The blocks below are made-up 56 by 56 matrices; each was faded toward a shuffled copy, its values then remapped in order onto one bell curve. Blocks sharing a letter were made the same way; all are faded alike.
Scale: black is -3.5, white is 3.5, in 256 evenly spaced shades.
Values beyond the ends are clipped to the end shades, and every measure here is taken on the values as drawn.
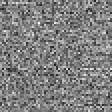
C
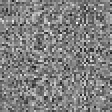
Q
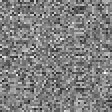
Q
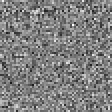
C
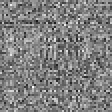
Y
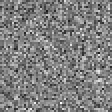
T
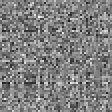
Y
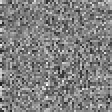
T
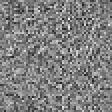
Q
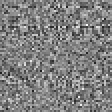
Y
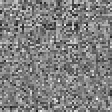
T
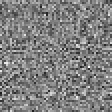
Q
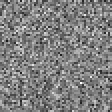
C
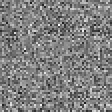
T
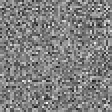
Q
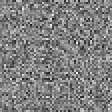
Q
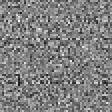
Y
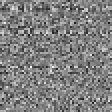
Y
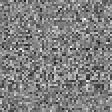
T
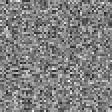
Q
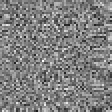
Q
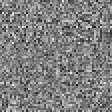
T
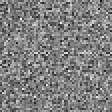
C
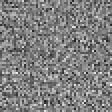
C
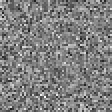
C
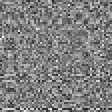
Y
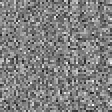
Q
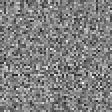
C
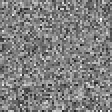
C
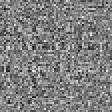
Y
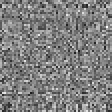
Q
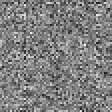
T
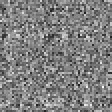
C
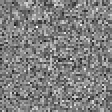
C
